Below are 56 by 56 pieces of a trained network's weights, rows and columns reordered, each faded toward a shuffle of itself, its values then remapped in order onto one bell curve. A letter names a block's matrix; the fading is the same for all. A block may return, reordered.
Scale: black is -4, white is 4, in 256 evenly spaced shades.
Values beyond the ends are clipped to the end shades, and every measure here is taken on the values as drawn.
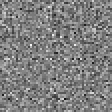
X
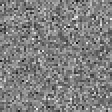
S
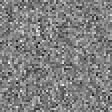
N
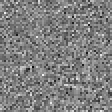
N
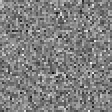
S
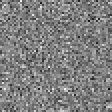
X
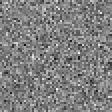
S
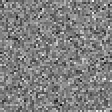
N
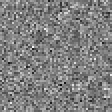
X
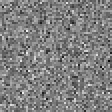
S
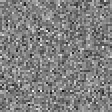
S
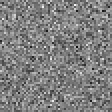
S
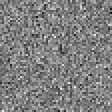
X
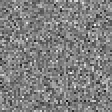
S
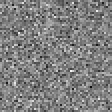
X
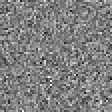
S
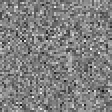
S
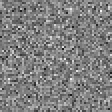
N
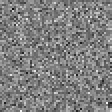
S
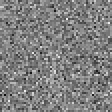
S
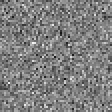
N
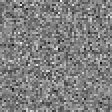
N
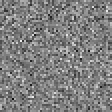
S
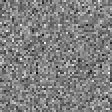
S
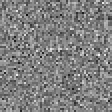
X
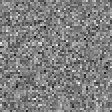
N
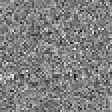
X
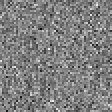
X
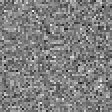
X
